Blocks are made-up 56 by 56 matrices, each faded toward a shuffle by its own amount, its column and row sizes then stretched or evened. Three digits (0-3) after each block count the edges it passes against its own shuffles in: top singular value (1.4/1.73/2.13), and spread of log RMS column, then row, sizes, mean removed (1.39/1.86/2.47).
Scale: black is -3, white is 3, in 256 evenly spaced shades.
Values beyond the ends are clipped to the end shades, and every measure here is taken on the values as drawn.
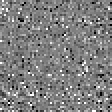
2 1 1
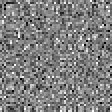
3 0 0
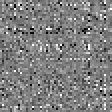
0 3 2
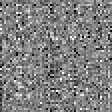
2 1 1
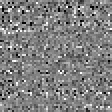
0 1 3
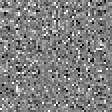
2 2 0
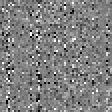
1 3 0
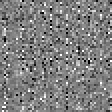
2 3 0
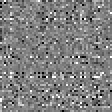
2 2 3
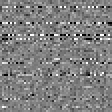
3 0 3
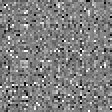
2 2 1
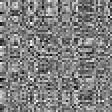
3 2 1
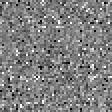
0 0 2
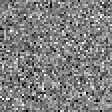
0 0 1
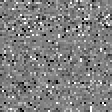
0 0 3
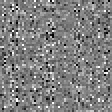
2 3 0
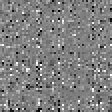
0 3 2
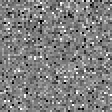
0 1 1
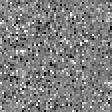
1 1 0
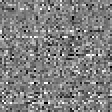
1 1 3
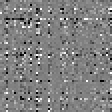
2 3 3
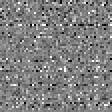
1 0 3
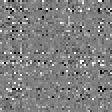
2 2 3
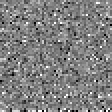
1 0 2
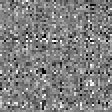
2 3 2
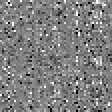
2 2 0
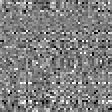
3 0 3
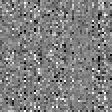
1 3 1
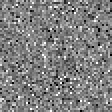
0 0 0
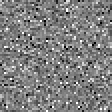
1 0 0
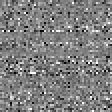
1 1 3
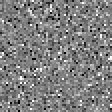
0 0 0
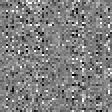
1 3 1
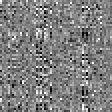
3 3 0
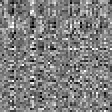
3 3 2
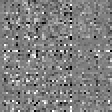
0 3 3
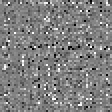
1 2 2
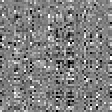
3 3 1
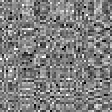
3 0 0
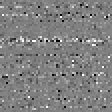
1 0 3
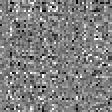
2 2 2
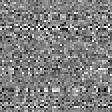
3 0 3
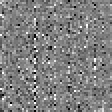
1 3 0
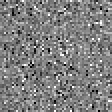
0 2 1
